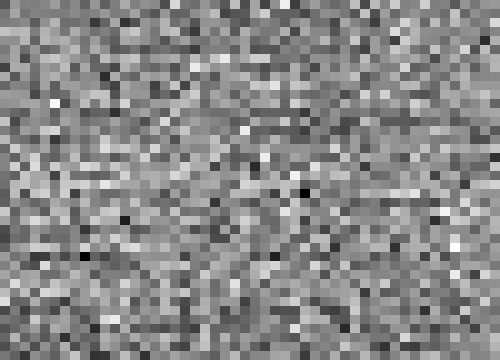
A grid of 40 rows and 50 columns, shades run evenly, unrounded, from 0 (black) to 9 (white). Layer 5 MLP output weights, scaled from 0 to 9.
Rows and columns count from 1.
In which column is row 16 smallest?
6
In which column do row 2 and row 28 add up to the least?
40
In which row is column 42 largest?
22
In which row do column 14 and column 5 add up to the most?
28
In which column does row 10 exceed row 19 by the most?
26
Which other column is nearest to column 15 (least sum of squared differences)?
48
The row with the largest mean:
21
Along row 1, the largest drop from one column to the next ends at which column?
30
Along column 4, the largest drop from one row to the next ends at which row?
29
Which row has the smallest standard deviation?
13
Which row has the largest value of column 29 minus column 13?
25
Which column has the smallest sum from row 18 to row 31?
31
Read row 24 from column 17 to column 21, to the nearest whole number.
4 7 4 4 4
